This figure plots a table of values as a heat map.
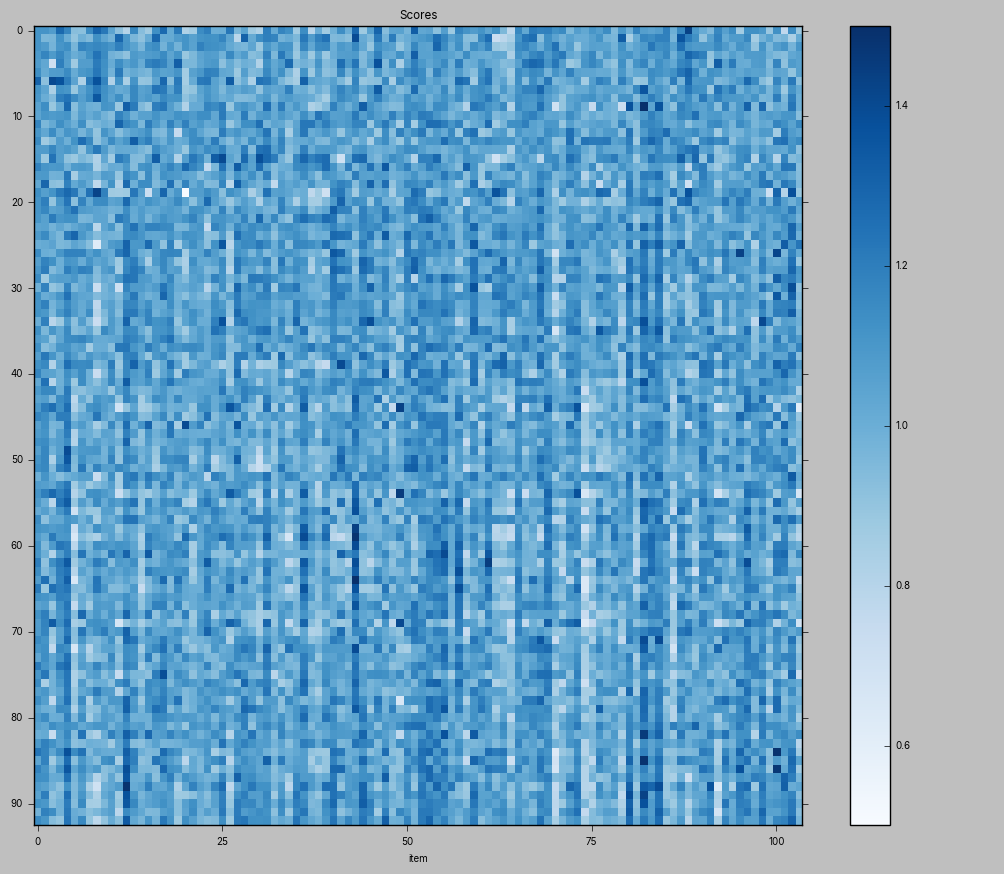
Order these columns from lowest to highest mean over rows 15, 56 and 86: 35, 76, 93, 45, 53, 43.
45, 93, 35, 76, 53, 43
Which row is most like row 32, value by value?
33
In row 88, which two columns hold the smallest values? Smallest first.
92, 8
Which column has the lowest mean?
74
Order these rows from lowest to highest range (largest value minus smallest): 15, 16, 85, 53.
53, 16, 15, 85
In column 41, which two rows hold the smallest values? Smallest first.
15, 59
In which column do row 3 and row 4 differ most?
2
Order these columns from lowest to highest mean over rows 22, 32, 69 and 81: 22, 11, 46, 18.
46, 11, 18, 22
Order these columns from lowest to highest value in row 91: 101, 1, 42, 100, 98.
42, 100, 101, 1, 98
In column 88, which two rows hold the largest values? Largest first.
0, 19
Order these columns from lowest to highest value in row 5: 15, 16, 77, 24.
15, 77, 16, 24
